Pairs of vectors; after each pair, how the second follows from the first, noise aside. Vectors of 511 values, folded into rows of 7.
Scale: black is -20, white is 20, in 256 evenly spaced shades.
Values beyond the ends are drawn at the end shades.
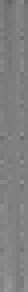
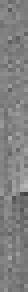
wrapped around, scaled up.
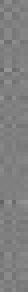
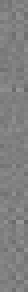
reversed.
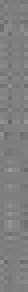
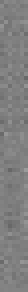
negated.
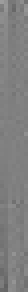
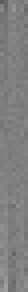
negated.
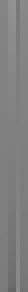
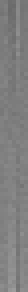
negated.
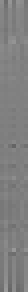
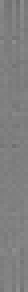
reversed, shrunk.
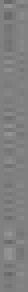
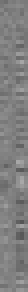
wrapped around, scaled up.
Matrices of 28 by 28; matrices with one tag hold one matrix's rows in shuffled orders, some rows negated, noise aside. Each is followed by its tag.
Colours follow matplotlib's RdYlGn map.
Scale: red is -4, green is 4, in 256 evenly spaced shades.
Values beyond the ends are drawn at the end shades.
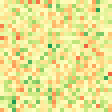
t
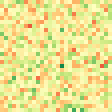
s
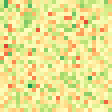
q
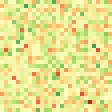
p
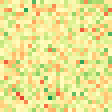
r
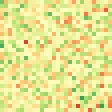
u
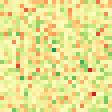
p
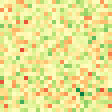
u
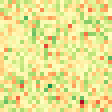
r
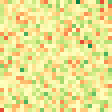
u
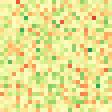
p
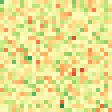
s
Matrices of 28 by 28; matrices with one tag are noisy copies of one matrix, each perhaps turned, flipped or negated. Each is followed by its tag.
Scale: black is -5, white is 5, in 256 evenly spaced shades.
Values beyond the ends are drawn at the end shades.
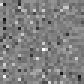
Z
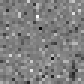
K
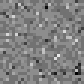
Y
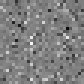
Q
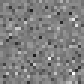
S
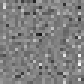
Z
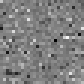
K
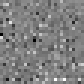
Z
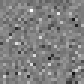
S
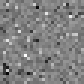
Y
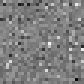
Z
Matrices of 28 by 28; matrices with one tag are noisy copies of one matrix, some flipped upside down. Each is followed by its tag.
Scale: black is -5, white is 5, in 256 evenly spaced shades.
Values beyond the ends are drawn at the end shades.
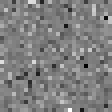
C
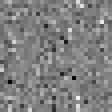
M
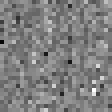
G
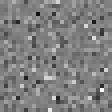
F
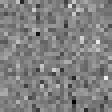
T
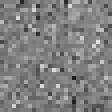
T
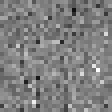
T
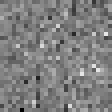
T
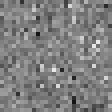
T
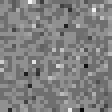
C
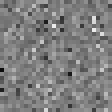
G
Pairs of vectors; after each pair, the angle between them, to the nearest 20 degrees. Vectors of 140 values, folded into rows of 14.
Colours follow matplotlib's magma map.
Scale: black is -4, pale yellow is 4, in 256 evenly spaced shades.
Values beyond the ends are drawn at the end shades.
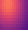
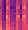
120 degrees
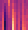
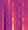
20 degrees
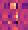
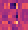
160 degrees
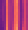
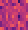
80 degrees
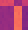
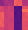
160 degrees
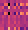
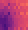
80 degrees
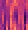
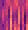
40 degrees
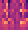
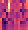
140 degrees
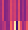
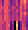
160 degrees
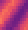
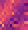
40 degrees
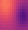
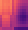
20 degrees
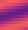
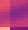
60 degrees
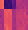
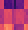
40 degrees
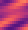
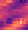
160 degrees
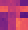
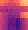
120 degrees
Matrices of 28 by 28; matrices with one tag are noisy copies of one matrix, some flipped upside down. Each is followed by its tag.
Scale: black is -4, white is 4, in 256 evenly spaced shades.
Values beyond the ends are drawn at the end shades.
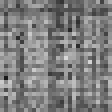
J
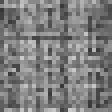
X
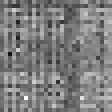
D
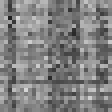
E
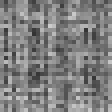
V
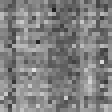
E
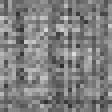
J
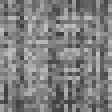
J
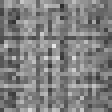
X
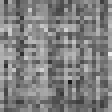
J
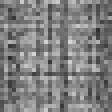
X
